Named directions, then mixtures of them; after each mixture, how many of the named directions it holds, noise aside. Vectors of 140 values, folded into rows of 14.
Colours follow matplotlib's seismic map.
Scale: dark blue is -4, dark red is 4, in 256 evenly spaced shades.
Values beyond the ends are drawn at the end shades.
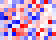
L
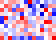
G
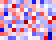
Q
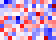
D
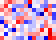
three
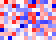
four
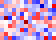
four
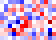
three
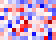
four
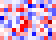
four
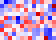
one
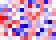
two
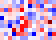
four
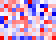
one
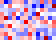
three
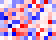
one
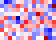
one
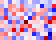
three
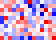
one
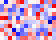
three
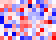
two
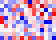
one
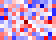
three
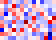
one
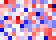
one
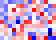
four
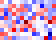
three
